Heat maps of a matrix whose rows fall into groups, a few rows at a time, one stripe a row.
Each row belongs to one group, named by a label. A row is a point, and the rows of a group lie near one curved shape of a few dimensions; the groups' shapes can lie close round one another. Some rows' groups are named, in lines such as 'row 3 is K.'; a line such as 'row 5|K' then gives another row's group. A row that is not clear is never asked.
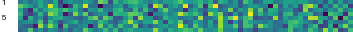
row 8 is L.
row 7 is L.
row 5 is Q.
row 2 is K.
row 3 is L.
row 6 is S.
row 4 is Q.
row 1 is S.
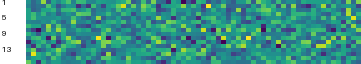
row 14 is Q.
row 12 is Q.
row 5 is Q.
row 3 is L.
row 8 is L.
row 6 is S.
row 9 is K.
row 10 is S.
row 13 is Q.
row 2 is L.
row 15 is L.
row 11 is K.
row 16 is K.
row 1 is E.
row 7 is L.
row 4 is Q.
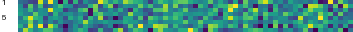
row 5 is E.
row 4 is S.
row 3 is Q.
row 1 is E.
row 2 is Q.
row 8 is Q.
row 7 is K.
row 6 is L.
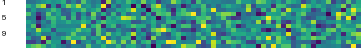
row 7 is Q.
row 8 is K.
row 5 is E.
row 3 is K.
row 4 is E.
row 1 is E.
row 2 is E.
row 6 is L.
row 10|E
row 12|L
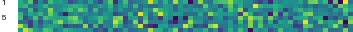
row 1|Q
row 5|E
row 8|Q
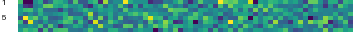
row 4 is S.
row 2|L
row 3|L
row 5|Q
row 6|Q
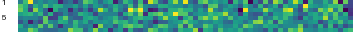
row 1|L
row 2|K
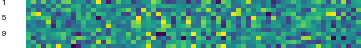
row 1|S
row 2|L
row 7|S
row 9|K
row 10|E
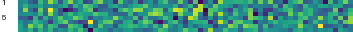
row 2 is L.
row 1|L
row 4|L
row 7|E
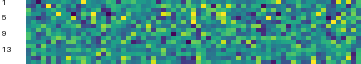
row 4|K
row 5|E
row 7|K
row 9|Q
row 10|L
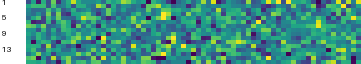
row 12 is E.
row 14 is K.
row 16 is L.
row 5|K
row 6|Q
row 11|Q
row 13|E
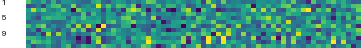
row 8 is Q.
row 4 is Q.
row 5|E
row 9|L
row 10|L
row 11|L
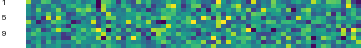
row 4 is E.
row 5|L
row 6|K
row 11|L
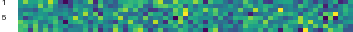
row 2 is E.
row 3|K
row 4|E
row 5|E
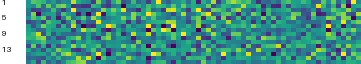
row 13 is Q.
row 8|K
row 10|Q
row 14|S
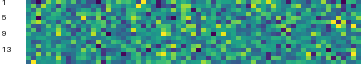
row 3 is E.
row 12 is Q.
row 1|L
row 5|Q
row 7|E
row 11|Q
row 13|K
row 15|E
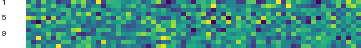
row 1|Q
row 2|K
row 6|L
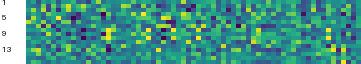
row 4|E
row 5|Q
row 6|S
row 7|L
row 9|E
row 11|S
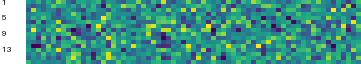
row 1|S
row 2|E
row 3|E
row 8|Q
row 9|K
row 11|E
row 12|Q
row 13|L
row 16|Q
